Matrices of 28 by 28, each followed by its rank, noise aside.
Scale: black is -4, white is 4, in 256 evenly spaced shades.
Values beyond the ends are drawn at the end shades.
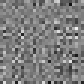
four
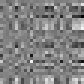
two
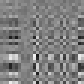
one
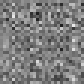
four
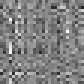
four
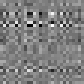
two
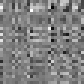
three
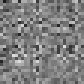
four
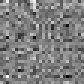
four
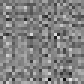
four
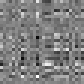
three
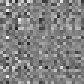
four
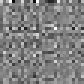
four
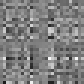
two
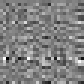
four
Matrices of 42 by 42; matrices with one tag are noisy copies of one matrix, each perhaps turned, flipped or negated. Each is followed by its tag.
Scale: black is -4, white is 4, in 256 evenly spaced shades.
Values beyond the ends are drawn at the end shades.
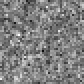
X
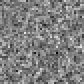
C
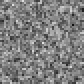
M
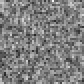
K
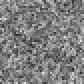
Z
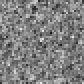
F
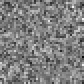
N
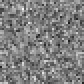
M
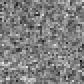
X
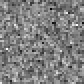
M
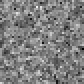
F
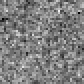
X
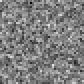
M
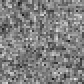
X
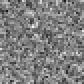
N
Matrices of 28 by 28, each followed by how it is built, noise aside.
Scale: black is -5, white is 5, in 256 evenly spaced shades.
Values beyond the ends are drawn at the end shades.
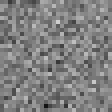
noise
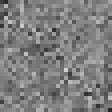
block diagonal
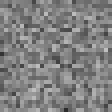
blocks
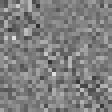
block diagonal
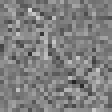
block diagonal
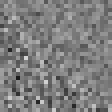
lower triangular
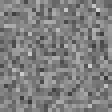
noise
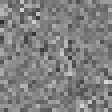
block diagonal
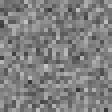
noise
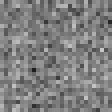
blocks
